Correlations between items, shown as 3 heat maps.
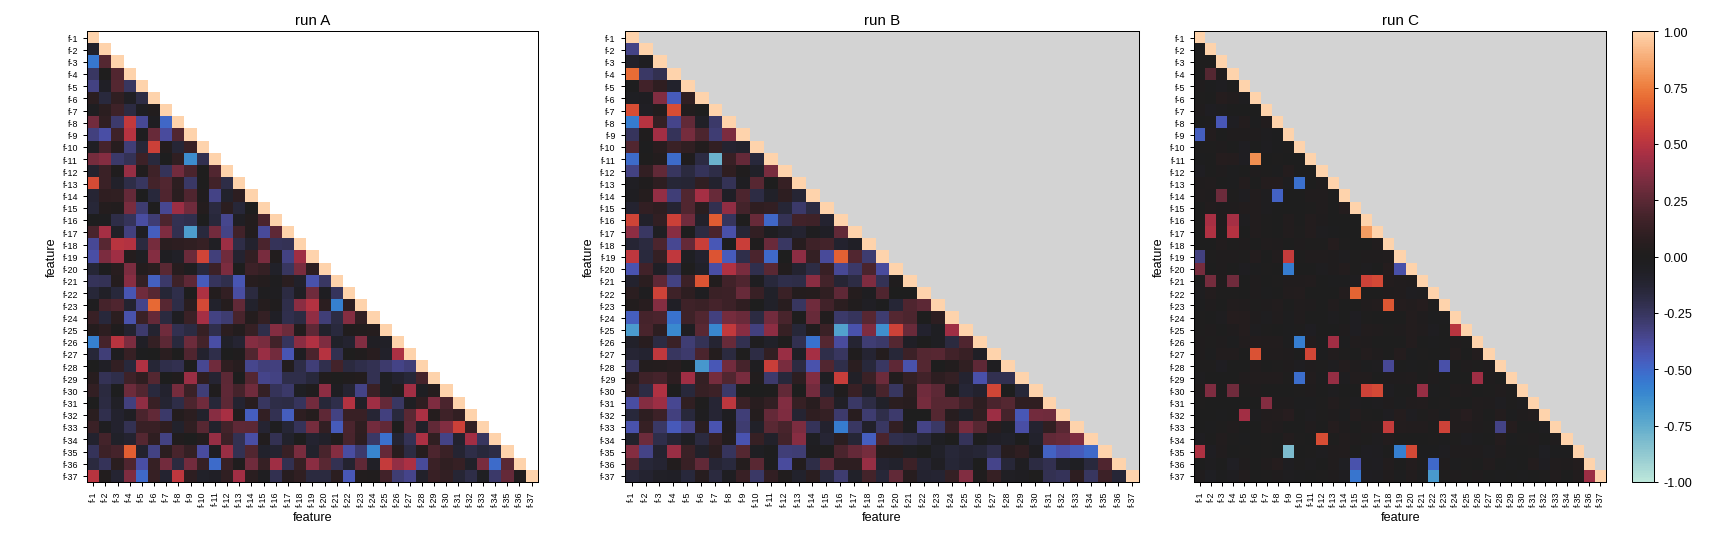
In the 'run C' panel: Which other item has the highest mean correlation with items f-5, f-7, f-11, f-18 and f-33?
f-23
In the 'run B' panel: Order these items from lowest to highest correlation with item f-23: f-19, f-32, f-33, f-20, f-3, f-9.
f-33, f-20, f-19, f-9, f-32, f-3
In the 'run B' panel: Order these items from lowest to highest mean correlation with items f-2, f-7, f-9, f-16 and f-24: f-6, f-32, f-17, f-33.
f-33, f-32, f-17, f-6
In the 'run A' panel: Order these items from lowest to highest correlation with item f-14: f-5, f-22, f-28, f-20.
f-28, f-22, f-5, f-20
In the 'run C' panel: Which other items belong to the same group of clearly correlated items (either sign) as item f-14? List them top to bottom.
f-3, f-8
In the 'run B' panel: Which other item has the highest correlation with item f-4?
f-1
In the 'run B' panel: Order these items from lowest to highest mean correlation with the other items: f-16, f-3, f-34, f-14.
f-34, f-16, f-14, f-3
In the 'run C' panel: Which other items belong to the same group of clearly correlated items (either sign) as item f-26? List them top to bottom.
f-10, f-13, f-29
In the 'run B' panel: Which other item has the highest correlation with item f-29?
f-16
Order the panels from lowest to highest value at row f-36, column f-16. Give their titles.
run C, run B, run A
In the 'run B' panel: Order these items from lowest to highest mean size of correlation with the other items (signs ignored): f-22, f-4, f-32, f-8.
f-22, f-32, f-8, f-4
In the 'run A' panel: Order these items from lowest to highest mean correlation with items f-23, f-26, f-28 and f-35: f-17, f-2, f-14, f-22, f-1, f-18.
f-1, f-22, f-17, f-14, f-2, f-18
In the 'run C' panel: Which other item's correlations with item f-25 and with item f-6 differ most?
f-11
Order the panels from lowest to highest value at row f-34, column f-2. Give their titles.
run C, run A, run B
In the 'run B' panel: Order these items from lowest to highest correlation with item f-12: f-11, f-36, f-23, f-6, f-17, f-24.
f-36, f-6, f-17, f-23, f-24, f-11
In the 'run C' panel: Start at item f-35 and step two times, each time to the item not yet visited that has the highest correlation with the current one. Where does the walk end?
f-1
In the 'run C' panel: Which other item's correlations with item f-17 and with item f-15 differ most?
f-16
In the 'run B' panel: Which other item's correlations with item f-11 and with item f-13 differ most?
f-19
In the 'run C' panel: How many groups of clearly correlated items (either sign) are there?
11
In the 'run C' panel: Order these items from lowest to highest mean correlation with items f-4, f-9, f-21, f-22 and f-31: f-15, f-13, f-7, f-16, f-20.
f-20, f-13, f-7, f-15, f-16
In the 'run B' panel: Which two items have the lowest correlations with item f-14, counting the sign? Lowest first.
f-26, f-28
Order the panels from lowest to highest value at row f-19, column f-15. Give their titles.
run B, run C, run A
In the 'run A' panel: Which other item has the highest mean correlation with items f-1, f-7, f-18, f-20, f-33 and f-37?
f-13
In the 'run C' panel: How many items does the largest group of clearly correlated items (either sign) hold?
6
